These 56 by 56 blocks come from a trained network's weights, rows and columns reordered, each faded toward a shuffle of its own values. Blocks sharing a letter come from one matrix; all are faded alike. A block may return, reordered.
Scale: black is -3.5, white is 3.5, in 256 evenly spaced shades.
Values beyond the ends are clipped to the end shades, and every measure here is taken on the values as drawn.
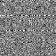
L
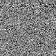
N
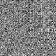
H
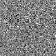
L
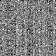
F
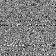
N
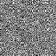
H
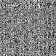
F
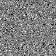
N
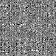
F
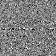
N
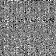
F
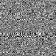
L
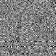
L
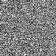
H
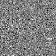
L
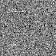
N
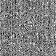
F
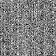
F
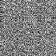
H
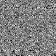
L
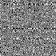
L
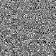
L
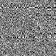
L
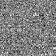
H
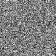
H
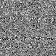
N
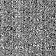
F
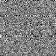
L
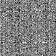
F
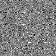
N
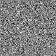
N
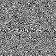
N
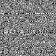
L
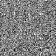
H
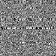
L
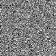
H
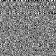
L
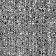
F
